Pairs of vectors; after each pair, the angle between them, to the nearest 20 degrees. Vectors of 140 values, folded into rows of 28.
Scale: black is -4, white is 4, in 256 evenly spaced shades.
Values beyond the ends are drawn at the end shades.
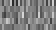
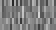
40 degrees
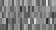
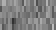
60 degrees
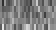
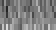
40 degrees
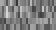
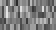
20 degrees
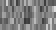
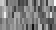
100 degrees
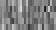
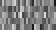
60 degrees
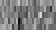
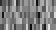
100 degrees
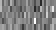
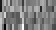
120 degrees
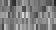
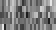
140 degrees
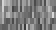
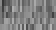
160 degrees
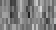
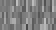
100 degrees
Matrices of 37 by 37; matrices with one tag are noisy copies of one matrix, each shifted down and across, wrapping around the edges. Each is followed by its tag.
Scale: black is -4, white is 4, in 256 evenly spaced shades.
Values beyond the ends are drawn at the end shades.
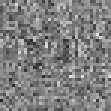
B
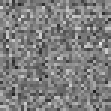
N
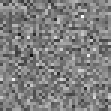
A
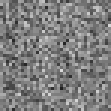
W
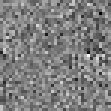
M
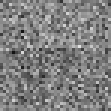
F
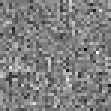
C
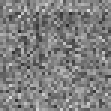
F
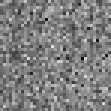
W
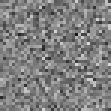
A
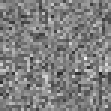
C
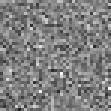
A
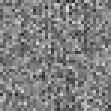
M
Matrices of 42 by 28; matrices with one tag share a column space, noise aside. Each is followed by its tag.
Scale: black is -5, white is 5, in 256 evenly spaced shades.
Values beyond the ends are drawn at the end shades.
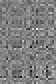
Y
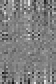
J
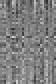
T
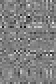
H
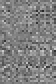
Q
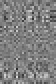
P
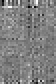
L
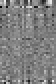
L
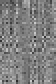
T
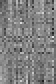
T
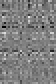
H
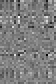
H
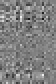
P
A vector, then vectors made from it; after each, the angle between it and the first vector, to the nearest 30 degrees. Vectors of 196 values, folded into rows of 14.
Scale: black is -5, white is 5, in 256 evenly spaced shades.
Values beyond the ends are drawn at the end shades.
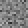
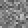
120 degrees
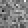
90 degrees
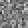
90 degrees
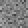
30 degrees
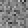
30 degrees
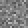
150 degrees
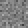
60 degrees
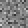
30 degrees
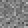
90 degrees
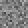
120 degrees
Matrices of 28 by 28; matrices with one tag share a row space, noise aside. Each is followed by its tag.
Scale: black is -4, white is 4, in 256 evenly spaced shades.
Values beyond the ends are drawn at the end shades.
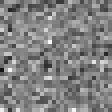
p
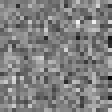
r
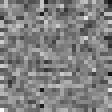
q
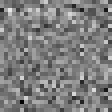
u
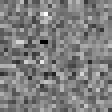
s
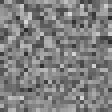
u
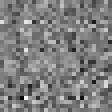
u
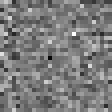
p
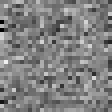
q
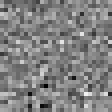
s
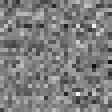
r
